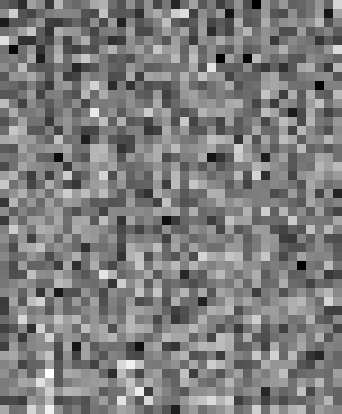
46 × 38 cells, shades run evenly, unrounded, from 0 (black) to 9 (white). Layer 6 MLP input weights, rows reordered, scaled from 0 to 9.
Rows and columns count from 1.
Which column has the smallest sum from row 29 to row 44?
1
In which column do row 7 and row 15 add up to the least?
25
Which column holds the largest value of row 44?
16
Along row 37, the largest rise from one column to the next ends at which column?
5
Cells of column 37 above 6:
6
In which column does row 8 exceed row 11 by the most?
24
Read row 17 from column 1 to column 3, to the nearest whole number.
3 3 6
